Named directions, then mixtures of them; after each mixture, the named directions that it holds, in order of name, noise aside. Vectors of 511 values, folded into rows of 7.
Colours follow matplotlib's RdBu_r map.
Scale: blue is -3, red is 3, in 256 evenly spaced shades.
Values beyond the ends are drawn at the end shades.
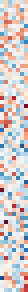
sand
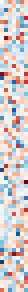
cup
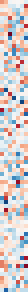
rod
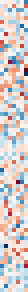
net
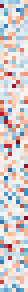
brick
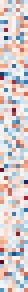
cup.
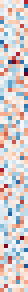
net.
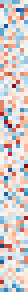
brick.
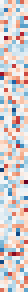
cup.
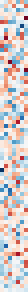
cup, net.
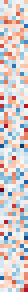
sand.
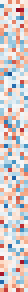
brick, net.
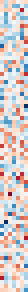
net, sand.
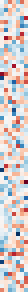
cup.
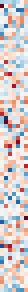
brick.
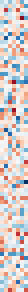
cup, rod.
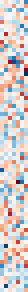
net.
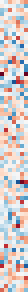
cup, net.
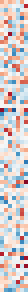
cup, rod.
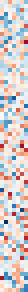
sand.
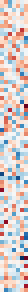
rod, sand.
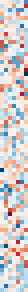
net.
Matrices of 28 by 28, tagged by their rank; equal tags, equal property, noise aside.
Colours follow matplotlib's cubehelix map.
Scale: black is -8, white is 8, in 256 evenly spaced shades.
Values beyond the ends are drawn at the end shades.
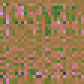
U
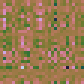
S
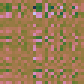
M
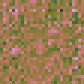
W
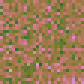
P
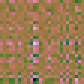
M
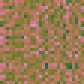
W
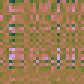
M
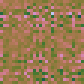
U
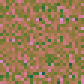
P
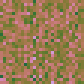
W
